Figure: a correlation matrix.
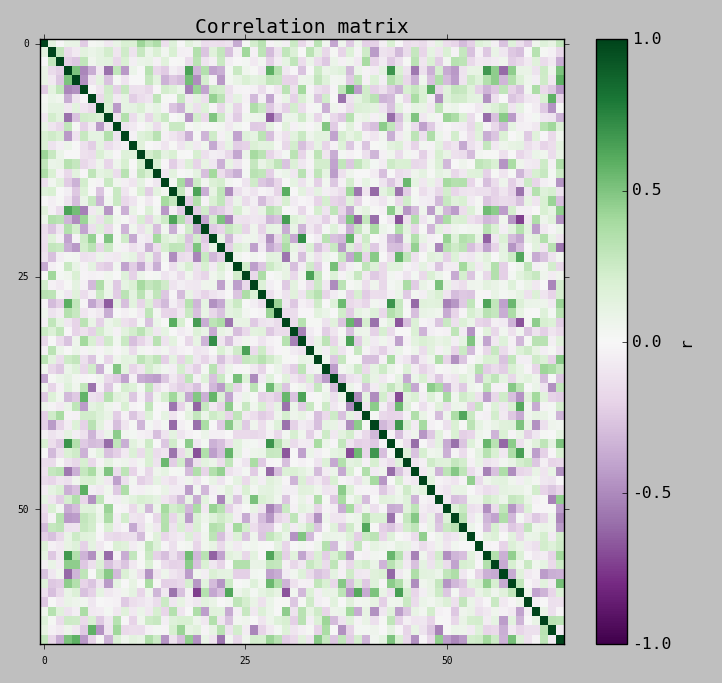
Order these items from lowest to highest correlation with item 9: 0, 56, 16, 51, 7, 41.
7, 41, 56, 51, 0, 16
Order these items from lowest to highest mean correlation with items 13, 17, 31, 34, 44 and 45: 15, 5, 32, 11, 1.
32, 5, 1, 11, 15
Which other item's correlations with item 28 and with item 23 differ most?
43
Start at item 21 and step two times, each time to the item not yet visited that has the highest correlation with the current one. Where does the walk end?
38
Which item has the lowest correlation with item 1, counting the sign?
41
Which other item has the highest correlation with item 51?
46
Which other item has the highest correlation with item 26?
49
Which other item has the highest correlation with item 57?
8
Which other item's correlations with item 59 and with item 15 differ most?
19
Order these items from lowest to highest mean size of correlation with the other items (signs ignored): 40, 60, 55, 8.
60, 40, 8, 55
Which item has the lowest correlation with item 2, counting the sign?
64
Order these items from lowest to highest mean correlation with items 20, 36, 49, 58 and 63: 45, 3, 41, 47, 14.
14, 45, 47, 41, 3
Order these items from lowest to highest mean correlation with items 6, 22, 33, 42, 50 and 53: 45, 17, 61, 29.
29, 45, 61, 17
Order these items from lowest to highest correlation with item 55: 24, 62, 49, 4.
62, 24, 49, 4
